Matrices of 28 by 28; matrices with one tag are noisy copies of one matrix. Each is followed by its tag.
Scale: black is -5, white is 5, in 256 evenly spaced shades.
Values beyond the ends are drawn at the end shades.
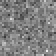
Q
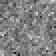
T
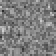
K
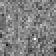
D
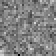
T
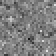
Q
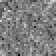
T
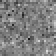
Q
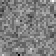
T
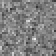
D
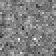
D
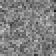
K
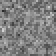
K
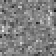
K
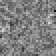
K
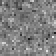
Q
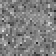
K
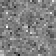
T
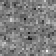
Q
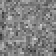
D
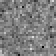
T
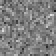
K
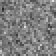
T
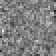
K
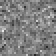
K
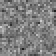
K
